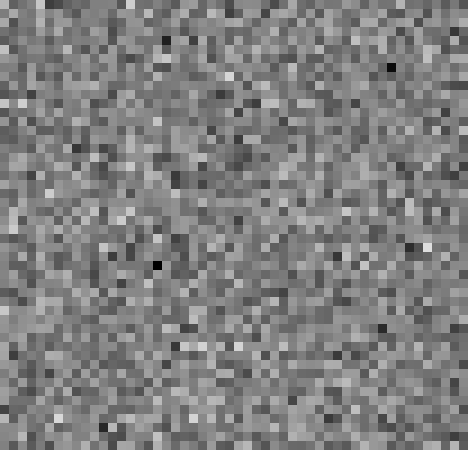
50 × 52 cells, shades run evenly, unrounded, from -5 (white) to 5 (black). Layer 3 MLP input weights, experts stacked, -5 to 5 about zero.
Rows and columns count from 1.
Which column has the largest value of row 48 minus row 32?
12
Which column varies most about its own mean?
18
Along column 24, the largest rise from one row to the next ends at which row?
29
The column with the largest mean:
4
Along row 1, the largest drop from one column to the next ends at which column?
15
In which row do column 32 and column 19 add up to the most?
5
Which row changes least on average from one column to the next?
36
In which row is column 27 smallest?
39
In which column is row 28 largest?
46
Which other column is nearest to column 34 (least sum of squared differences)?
16
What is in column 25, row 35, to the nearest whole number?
2
